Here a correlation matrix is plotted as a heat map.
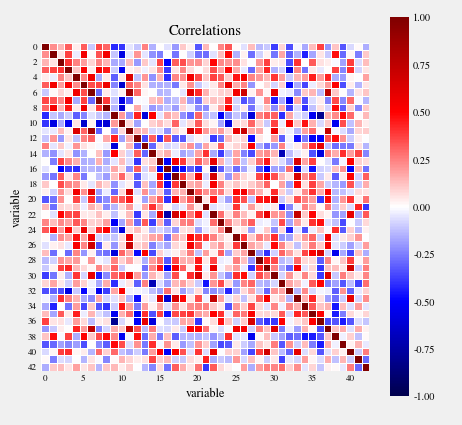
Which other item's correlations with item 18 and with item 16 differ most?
22
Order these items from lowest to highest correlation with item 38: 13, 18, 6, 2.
13, 18, 2, 6
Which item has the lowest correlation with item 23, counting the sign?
9
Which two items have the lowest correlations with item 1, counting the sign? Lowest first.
10, 34
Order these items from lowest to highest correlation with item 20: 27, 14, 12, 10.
27, 12, 14, 10
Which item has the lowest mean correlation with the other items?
16
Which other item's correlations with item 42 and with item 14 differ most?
31
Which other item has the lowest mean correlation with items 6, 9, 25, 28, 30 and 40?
36
